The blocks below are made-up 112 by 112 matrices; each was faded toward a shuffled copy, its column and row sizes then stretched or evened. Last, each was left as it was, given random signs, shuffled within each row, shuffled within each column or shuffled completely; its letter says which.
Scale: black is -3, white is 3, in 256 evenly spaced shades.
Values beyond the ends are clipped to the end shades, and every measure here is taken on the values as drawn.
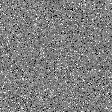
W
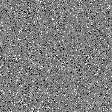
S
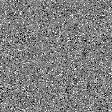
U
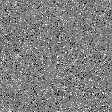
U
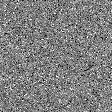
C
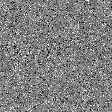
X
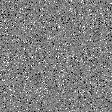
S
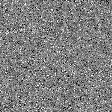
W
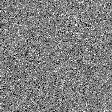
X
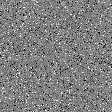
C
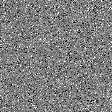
S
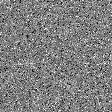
C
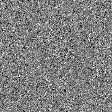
X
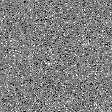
U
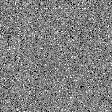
U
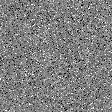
C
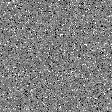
W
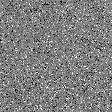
W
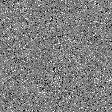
S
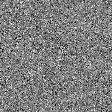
S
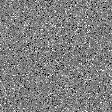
S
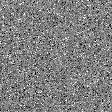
X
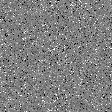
X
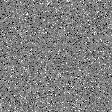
W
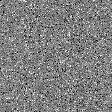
X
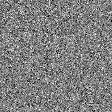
X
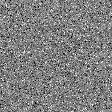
C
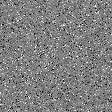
C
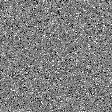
W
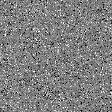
S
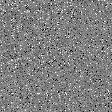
U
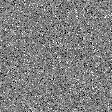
X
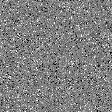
U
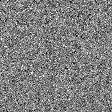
W
